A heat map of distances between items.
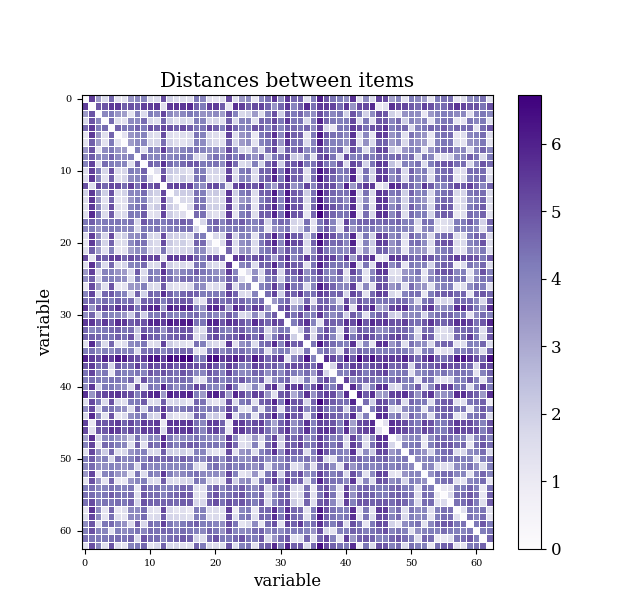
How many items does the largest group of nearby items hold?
23
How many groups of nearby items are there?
7
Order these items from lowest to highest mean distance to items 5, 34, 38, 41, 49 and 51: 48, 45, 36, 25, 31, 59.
25, 59, 48, 45, 31, 36
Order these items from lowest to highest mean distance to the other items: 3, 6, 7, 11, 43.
6, 3, 11, 7, 43
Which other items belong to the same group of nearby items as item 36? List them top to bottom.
31
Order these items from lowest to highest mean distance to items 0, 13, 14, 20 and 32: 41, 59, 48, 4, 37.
59, 48, 4, 37, 41
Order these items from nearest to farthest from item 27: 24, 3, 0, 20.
24, 0, 20, 3
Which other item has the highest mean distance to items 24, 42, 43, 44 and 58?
36
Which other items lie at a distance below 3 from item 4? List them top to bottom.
37, 38, 50, 60
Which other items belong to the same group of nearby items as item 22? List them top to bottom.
1, 12, 45, 46
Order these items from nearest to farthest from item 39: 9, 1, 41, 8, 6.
8, 41, 6, 1, 9
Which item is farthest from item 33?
40
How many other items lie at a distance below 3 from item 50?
4
